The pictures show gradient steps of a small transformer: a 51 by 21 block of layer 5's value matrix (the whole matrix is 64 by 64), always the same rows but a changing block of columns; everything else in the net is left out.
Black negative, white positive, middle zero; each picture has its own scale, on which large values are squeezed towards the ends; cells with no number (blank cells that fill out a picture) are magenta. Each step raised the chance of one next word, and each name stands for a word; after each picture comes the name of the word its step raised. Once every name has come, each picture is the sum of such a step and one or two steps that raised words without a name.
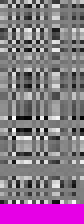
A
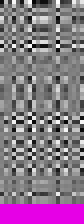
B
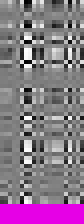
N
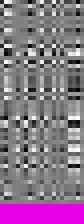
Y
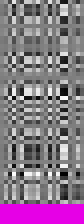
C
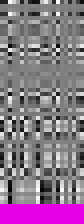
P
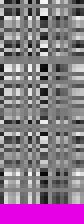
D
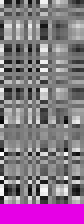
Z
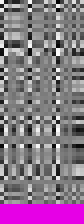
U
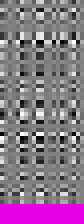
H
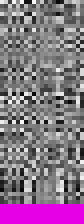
P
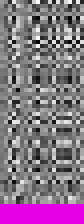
B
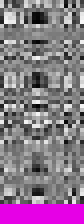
B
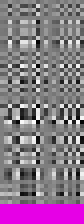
H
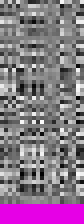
C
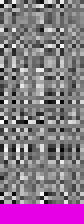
U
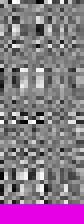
B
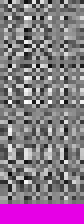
U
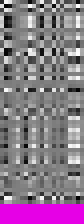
U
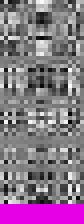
Z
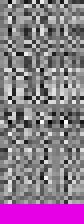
Y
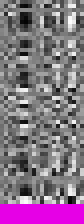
C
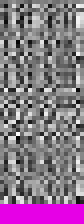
H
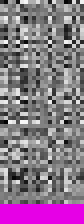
B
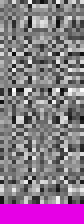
Z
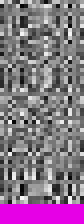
N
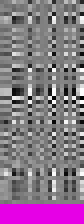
C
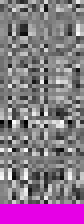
Y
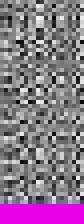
H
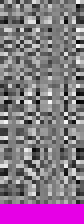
C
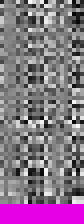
D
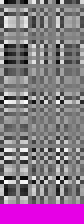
Z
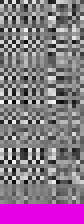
D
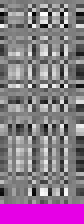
N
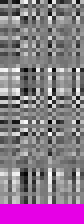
D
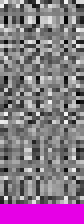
B
